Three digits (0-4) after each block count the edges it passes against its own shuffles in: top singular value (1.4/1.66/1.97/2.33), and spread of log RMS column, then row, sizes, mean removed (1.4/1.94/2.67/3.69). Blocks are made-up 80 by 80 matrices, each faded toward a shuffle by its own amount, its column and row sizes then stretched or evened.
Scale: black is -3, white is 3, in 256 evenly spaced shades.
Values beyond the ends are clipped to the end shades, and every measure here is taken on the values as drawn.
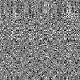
4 1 1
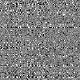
3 2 3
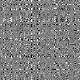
3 3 3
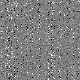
0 3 1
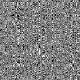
3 3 0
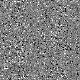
0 2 1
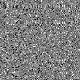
3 1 0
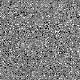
2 1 2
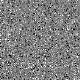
1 2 1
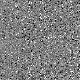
1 2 0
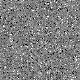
0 1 1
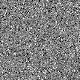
0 0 1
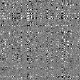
3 3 3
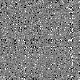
1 2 2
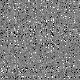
1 2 2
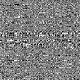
3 0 3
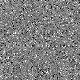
2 0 0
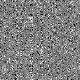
2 2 0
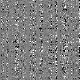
0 4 2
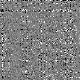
3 3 2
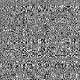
3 2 3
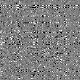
3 2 3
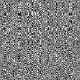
4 3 1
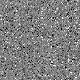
2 1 0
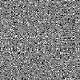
3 1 1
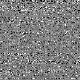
2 0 3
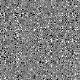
2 2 2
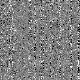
2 3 0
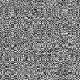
4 0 2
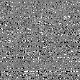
0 1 3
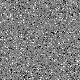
0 0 1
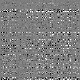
3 3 4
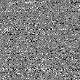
2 0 3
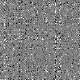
1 3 2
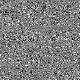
0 0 3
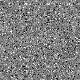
2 0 1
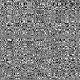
4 1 3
